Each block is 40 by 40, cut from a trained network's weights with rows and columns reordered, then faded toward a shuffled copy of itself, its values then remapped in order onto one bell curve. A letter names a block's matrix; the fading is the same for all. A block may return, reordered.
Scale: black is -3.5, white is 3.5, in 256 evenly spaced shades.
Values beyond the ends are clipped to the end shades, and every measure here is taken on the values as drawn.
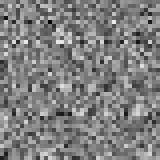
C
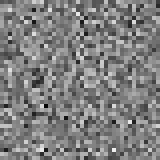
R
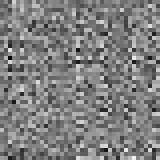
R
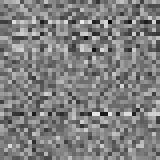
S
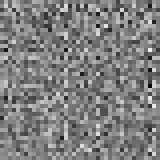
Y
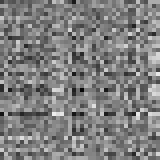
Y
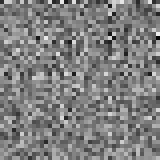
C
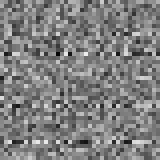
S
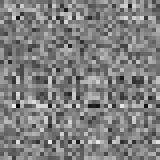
S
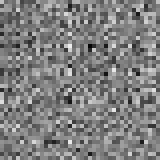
Y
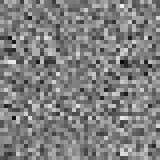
C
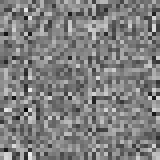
R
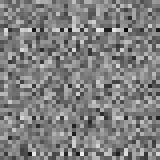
C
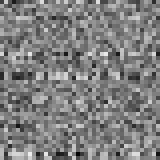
S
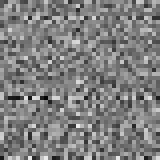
C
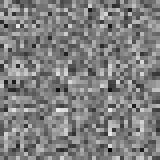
R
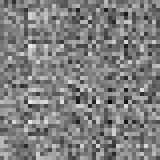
Y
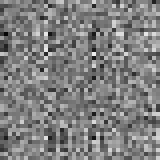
Y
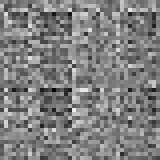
Y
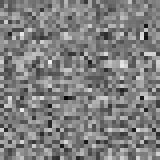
R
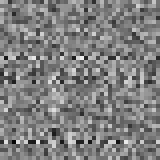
C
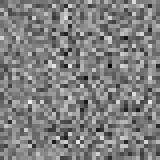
R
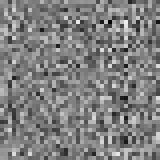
R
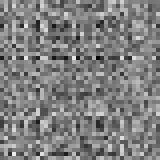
Y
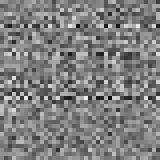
S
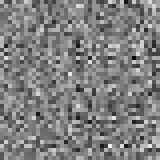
R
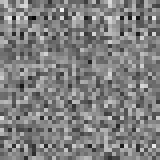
C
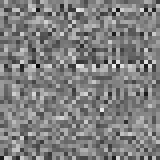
S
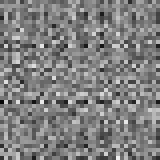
Y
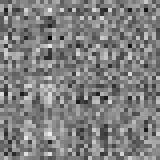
Y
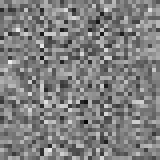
R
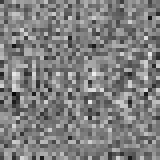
R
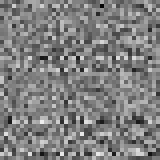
S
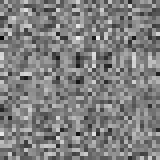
R
